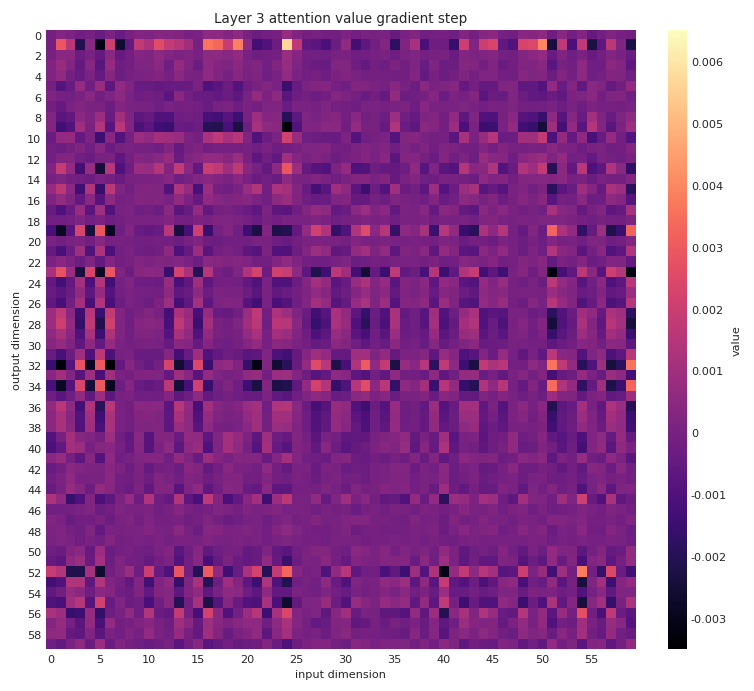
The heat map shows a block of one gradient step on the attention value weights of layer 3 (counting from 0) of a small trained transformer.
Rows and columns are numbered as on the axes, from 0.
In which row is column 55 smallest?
1
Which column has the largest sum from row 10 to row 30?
24
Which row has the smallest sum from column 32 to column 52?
23
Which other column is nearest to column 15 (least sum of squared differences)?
34
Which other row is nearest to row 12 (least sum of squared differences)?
14
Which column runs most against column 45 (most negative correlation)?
55
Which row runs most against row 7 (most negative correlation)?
4
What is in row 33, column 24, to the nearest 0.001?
0.001
